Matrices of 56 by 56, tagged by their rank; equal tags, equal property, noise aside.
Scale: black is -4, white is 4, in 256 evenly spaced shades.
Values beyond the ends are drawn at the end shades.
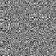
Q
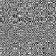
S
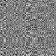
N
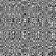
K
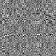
Q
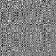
Q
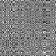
S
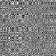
N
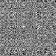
K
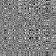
S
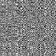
K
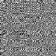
Q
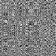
K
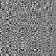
Q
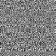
Q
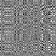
N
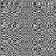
S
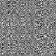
K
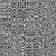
S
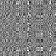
N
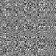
Q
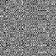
S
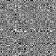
Q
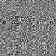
Q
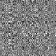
Q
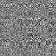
K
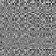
N
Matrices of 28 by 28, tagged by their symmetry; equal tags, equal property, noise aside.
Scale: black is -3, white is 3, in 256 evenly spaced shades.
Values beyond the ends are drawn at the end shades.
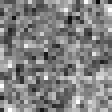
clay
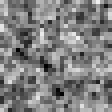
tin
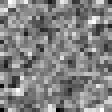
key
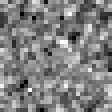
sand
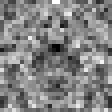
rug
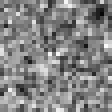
tin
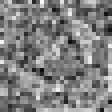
clay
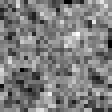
tin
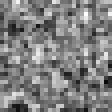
sand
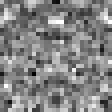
rug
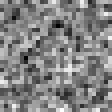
clay
